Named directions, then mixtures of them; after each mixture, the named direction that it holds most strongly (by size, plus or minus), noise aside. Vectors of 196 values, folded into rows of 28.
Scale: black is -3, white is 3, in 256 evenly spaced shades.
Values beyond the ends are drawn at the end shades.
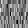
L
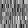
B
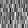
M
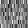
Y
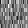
Y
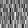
M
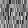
L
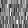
L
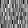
Y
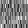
B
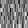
M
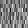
M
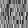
L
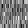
B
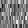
L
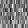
M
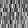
M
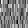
L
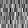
M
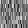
Y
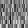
M
